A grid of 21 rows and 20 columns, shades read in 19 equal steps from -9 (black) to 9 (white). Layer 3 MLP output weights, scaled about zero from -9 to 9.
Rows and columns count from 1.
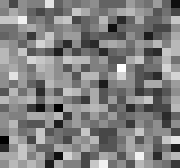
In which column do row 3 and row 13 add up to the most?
3
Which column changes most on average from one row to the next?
7
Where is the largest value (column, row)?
14, 9
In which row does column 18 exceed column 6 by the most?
21
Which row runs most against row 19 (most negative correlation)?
6
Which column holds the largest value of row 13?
17
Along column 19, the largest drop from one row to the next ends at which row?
19
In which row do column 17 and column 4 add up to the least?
5
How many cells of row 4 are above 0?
6
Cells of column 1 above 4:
1
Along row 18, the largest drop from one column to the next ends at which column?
12
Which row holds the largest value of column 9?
2
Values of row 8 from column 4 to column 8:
6 5 4 1 5
